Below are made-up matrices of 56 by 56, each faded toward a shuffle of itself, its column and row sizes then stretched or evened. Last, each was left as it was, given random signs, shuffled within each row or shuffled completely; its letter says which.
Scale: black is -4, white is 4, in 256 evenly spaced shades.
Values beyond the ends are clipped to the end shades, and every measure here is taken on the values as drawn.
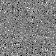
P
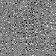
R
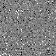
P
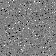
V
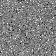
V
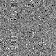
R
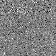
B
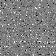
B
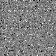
B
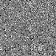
R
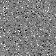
P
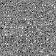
R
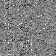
P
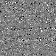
B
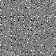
R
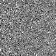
P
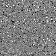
B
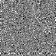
R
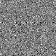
P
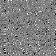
R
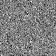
V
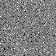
P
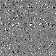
P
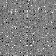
R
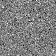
V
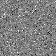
V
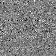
B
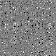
R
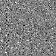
R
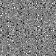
R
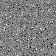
V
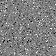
V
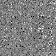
P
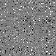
R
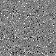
P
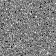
V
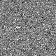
B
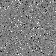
V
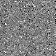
P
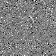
B
